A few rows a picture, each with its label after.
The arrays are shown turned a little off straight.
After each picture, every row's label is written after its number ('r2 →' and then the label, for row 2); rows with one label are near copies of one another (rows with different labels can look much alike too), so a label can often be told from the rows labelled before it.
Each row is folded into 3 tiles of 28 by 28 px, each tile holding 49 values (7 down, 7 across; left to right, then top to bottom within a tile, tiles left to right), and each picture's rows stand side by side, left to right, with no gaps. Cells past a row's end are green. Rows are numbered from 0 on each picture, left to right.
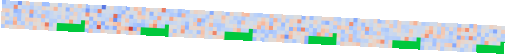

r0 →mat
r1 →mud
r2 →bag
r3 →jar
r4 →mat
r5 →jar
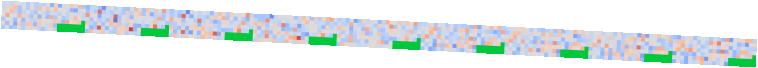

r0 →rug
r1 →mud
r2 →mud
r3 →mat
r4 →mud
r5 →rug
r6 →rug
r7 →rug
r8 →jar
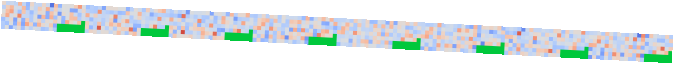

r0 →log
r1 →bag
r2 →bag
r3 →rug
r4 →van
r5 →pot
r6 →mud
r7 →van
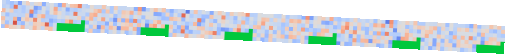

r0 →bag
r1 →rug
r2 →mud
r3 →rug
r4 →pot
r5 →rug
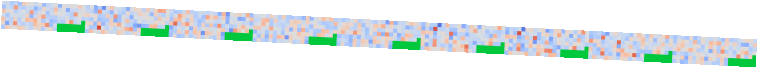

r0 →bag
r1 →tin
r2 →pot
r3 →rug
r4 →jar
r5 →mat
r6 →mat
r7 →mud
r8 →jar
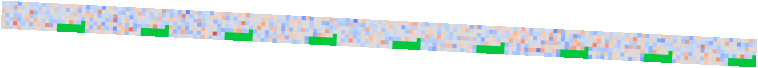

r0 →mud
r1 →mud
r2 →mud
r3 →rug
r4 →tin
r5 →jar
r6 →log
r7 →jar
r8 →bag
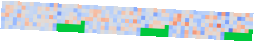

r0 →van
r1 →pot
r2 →pot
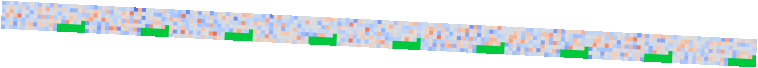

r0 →jar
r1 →van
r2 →mat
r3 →tin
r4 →bag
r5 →log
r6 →log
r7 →jar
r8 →rug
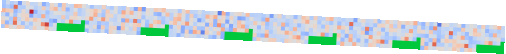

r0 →mat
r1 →jar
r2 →log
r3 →mat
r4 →mud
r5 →bag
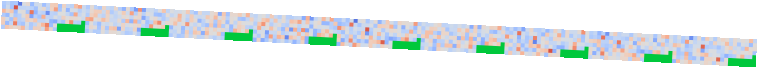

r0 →mat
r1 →van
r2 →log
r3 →rug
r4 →mud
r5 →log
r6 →mud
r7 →tin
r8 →mud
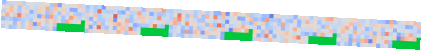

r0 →jar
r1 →bag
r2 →pot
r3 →tin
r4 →rug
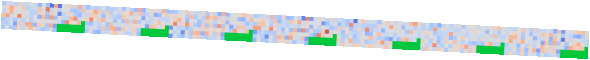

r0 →van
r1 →pot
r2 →jar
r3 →van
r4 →tin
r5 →tin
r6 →log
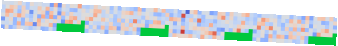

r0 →log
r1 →rug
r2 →mat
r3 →pot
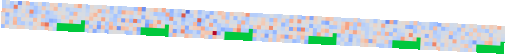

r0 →mat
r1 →rug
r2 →mud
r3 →jar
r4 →van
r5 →tin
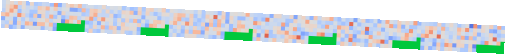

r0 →rug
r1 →pot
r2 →log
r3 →bag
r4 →mud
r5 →van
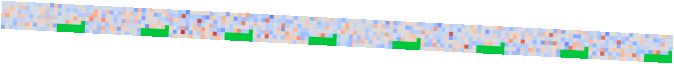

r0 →van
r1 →pot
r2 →bag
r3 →bag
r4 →pot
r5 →mud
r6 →jar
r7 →bag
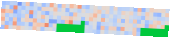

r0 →mud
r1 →rug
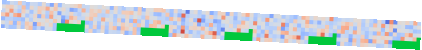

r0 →jar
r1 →rug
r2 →mat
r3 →mud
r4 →van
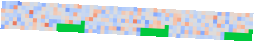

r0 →bag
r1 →rug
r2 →log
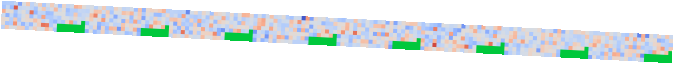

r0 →mat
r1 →log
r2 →tin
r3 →van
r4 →jar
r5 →bag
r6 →jar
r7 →van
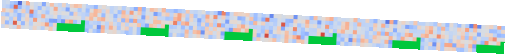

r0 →tin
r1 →pot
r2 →pot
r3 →bag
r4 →van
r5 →van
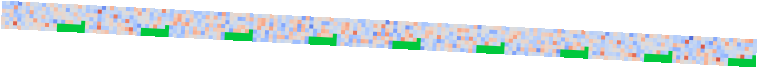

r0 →tin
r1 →mat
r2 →pot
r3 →log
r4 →log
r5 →jar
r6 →rug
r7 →mat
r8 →bag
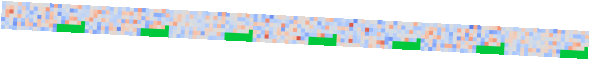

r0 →log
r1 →rug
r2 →van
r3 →bag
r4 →mat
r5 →log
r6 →van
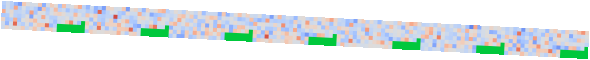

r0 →bag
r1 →bag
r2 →rug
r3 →tin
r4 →tin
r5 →van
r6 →tin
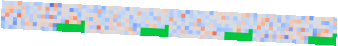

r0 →van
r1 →tin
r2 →mud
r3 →rug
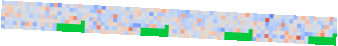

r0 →van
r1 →tin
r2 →tin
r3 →mud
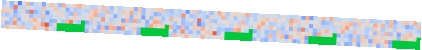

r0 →mat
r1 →log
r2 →mud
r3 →rug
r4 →rug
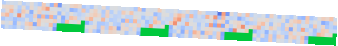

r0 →jar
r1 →jar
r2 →van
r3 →rug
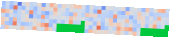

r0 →mat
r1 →bag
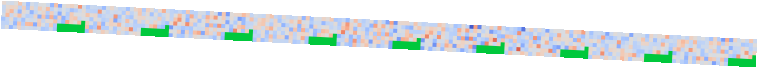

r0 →log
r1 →mud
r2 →jar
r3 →log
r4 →pot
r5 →van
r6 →tin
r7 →bag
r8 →van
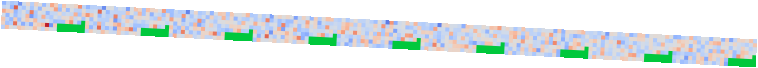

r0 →mud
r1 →mud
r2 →mud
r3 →bag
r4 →van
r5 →tin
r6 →log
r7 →mat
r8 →jar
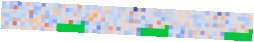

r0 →bag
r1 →van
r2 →van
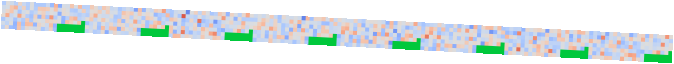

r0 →rug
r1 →rug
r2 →mat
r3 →log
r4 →log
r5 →pot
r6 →bag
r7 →mat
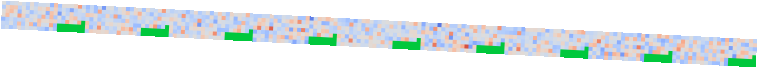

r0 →log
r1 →mat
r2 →mud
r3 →jar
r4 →tin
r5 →mud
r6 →bag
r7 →rug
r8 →pot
